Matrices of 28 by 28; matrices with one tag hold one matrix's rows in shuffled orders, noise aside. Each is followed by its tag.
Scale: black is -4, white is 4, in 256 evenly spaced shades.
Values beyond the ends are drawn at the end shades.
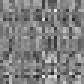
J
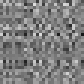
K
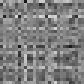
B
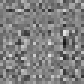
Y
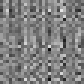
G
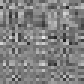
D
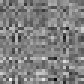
D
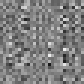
Y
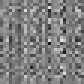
G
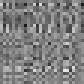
K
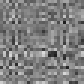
D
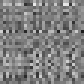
K
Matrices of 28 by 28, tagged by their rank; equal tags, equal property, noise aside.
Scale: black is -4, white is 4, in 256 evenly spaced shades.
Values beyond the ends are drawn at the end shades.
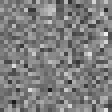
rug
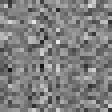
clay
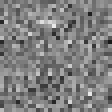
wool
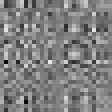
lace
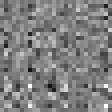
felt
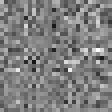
wool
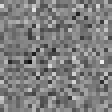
wool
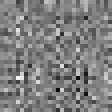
clay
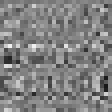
felt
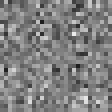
clay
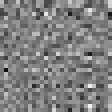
clay
